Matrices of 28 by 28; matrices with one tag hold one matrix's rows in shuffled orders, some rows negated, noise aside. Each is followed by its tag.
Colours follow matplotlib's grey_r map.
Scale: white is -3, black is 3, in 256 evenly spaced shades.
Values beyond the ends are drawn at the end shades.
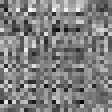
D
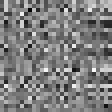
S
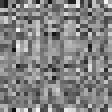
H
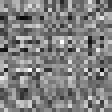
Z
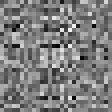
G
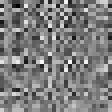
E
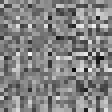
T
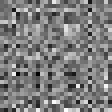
H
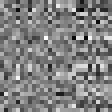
T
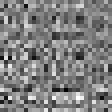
D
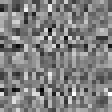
E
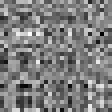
Z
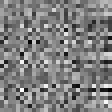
S
